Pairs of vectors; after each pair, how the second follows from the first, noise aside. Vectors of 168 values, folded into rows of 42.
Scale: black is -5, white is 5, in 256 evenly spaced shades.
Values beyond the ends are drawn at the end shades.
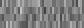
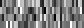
scaled up.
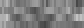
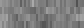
shrunk.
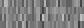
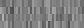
wrapped around, negated, shrunk.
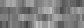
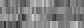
reversed.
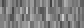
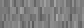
reversed, shrunk.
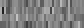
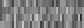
reversed.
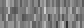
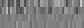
wrapped around, negated, partly zeroed.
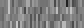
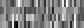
reversed, scaled up.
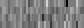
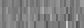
wrapped around, negated, shrunk.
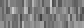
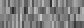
negated.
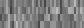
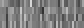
shuffled.
